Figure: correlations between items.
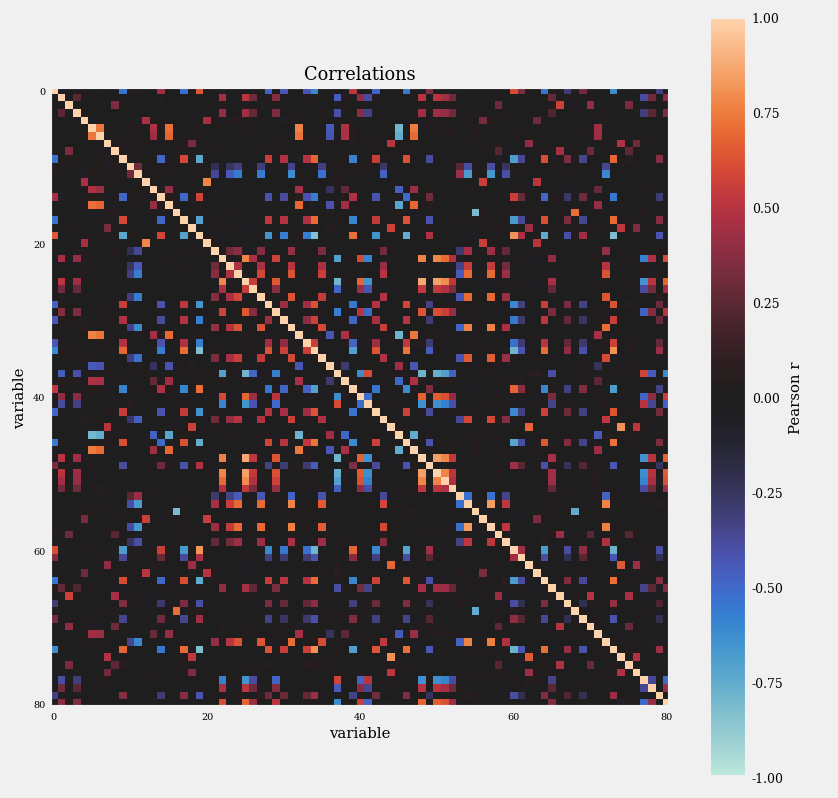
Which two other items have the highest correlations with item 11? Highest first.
53, 10
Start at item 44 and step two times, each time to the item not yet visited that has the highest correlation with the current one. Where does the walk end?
62
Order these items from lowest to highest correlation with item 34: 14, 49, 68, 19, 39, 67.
19, 39, 14, 49, 68, 67
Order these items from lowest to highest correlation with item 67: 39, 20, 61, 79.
39, 61, 20, 79
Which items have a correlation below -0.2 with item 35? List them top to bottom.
10, 11, 53
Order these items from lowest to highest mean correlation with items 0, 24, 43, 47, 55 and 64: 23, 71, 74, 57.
74, 71, 23, 57
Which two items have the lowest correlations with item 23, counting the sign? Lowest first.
11, 53
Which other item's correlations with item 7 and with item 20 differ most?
12
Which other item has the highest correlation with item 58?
66
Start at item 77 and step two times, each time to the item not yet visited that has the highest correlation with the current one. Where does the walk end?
41
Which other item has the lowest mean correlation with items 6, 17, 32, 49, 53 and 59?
45
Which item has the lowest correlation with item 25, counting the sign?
37
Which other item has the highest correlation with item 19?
60
